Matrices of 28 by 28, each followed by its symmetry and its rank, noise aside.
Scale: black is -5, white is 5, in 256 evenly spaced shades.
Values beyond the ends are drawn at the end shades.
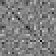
symmetric, rank four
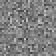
antisymmetric, rank eight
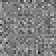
antisymmetric, rank eight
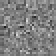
antisymmetric, rank six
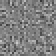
antisymmetric, rank eight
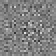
no symmetry, rank four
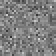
no symmetry, rank eight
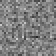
no symmetry, rank eight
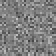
antisymmetric, rank four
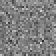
antisymmetric, rank eight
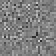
symmetric, rank eight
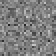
no symmetry, rank six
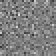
antisymmetric, rank six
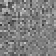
antisymmetric, rank eight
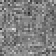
antisymmetric, rank eight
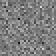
no symmetry, rank six
